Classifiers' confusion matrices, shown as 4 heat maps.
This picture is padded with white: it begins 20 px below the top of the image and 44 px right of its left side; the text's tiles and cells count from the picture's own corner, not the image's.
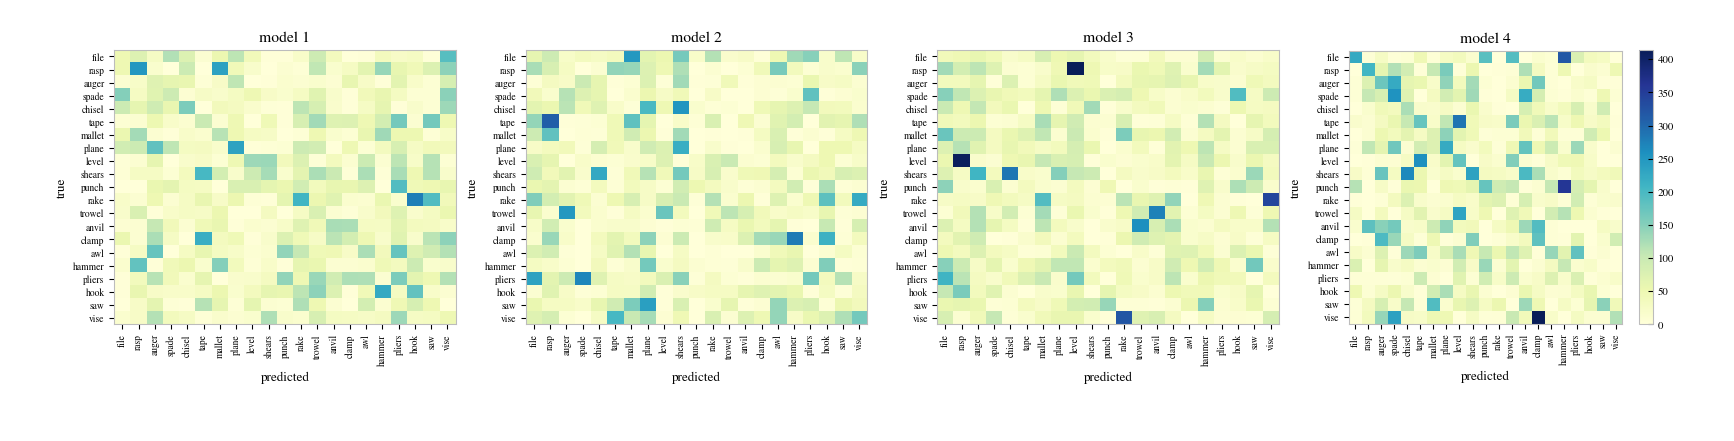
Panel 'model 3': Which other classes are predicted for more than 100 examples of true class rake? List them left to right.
mallet, clamp, vise
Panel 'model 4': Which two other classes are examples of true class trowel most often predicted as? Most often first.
level, hammer
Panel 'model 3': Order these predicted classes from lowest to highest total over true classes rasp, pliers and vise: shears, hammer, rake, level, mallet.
shears, mallet, hammer, rake, level
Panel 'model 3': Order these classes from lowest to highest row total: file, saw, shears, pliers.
file, saw, pliers, shears
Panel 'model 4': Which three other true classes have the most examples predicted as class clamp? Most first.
vise, anvil, auger
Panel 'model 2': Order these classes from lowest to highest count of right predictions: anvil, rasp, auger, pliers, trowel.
auger, anvil, rasp, trowel, pliers
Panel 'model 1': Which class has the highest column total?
pliers
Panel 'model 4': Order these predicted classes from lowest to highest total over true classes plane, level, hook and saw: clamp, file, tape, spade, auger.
file, clamp, auger, spade, tape
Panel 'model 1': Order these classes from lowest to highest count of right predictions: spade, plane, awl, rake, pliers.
spade, awl, pliers, rake, plane
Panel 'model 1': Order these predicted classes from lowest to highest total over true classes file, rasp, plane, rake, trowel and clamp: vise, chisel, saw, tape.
chisel, tape, saw, vise
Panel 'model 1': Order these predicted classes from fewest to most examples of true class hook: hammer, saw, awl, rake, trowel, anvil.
saw, awl, anvil, rake, trowel, hammer
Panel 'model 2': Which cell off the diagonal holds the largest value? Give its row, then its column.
tape, rasp
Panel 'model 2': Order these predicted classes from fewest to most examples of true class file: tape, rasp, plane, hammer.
tape, plane, rasp, hammer
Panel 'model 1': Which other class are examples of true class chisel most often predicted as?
vise
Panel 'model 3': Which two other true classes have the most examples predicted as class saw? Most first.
hammer, shears
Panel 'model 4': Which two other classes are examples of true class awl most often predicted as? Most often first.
pliers, tape
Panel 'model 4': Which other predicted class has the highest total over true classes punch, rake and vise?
clamp
